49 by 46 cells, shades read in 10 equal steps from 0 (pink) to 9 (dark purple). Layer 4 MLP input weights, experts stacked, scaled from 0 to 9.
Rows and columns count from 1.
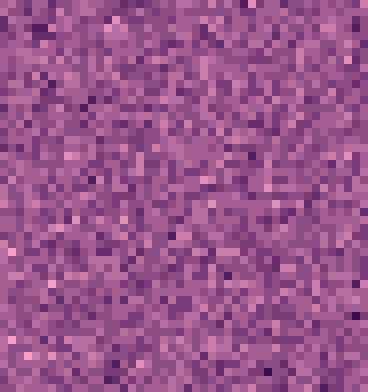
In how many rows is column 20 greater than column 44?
23
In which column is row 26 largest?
39
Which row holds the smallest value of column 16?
28
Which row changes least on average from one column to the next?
18
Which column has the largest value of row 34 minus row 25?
11
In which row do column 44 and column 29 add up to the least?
20
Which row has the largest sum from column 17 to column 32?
35
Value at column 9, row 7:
3
